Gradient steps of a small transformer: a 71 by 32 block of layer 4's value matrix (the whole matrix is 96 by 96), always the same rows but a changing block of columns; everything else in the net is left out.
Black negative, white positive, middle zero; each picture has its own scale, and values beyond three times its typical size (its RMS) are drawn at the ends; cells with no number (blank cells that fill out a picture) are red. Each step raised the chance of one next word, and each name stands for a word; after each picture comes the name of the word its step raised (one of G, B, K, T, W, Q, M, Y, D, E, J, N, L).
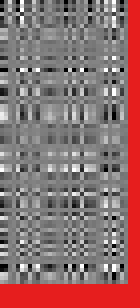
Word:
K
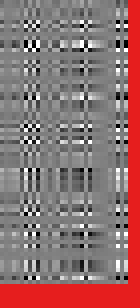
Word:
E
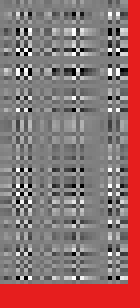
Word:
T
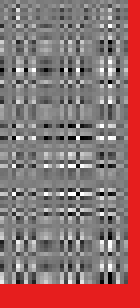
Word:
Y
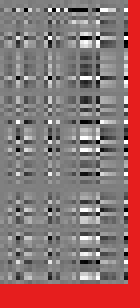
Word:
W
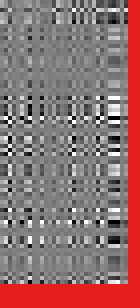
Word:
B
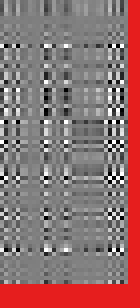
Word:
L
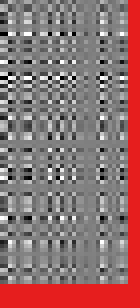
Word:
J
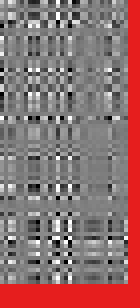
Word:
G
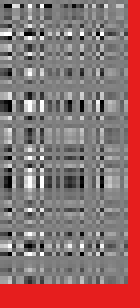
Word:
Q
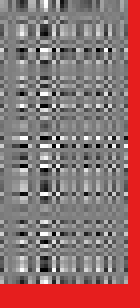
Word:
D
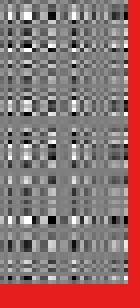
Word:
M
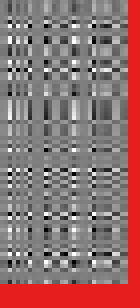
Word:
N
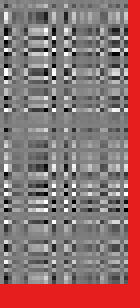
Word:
T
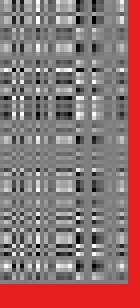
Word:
K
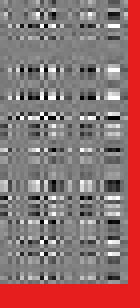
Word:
G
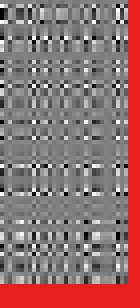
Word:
Y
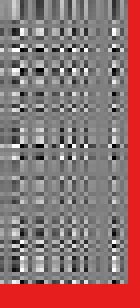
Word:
D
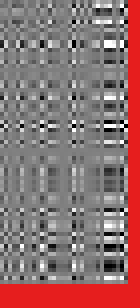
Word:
E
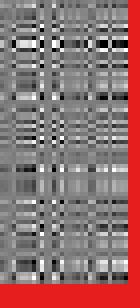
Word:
E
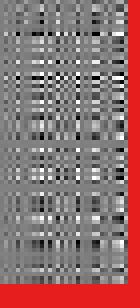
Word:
J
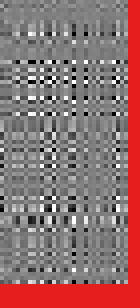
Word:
J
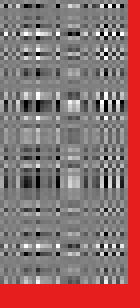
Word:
Q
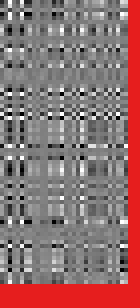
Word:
D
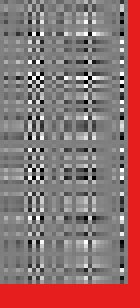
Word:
J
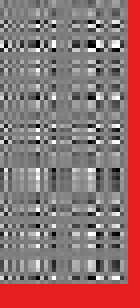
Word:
E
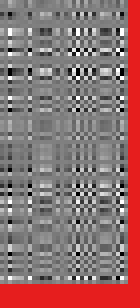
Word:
T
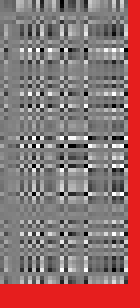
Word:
D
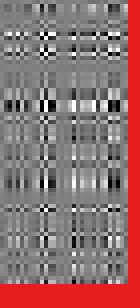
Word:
Q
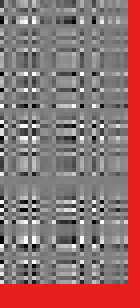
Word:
B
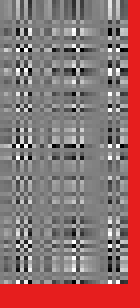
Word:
D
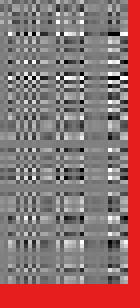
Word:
J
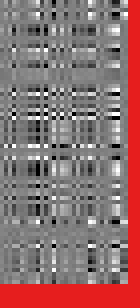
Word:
D
